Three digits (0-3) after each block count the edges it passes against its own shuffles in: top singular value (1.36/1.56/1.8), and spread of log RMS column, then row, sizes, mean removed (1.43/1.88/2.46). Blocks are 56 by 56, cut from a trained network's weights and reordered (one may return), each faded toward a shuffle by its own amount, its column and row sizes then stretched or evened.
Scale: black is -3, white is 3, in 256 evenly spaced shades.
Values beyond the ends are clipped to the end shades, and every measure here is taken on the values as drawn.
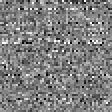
2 0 3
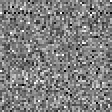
1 0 0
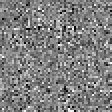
0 2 2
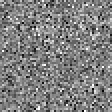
1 1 1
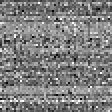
3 0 0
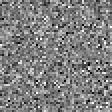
0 1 2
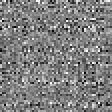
3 1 3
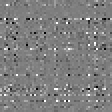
1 2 3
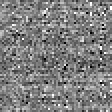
1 2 0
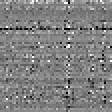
3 2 3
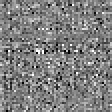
0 0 3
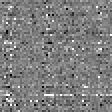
1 2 2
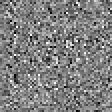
2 2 1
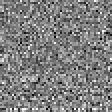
2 0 1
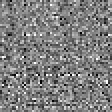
3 0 3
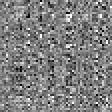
3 3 1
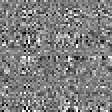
3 2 3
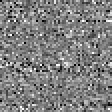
0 0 3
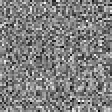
3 1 0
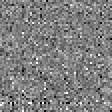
0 1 1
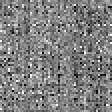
1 2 2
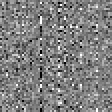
2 3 1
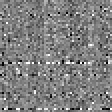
2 1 2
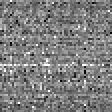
2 1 1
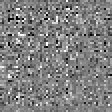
0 3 3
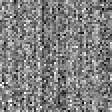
2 0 0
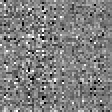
0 3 1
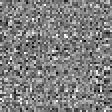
2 2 0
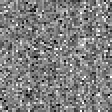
0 1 0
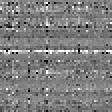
3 2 3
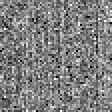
1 0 0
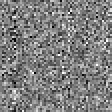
2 2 0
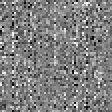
1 3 1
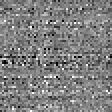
1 1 3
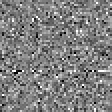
1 1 1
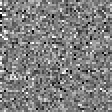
0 2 1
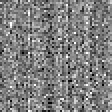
2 2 0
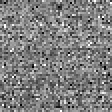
0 1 0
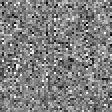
0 2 1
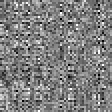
3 3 0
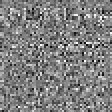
3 1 3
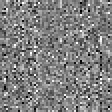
2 3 0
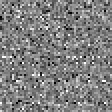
0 1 2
